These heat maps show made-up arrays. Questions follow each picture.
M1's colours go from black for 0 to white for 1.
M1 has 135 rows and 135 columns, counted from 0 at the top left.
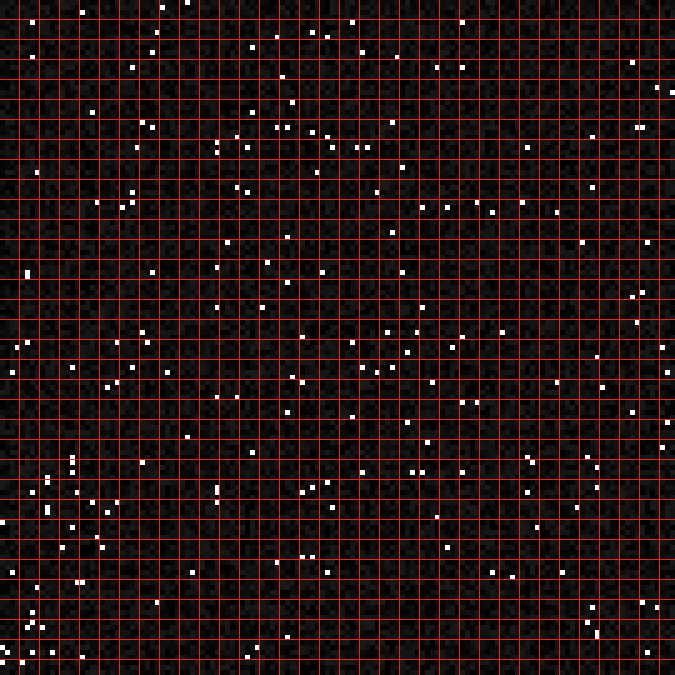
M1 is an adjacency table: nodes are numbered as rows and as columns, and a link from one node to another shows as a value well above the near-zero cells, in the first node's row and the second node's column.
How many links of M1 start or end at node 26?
5
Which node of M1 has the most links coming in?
node 43
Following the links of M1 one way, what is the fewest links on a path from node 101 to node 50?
2
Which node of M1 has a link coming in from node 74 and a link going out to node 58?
node 75
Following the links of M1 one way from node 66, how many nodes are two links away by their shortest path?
6
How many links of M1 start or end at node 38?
4
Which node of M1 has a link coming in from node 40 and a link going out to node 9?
node 95
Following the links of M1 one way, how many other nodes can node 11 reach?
7
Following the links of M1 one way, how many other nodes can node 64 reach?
3
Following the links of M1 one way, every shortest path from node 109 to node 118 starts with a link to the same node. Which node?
node 89
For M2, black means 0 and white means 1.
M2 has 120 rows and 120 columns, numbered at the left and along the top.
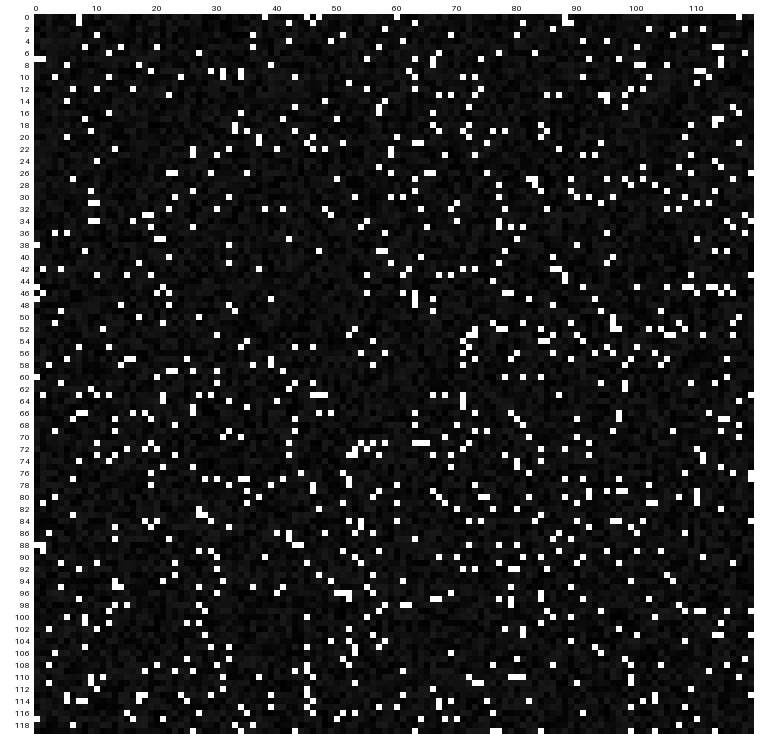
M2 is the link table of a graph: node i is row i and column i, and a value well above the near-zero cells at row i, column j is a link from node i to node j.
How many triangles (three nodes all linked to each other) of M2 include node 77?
3
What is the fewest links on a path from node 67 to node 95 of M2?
2
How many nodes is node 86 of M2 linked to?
9
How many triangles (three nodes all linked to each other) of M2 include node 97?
6
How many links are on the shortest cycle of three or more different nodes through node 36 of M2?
4
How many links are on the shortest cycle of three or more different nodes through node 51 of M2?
3
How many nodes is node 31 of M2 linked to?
6
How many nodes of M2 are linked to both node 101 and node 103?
1
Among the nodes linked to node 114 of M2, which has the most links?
node 46
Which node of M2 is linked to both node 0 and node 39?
node 47
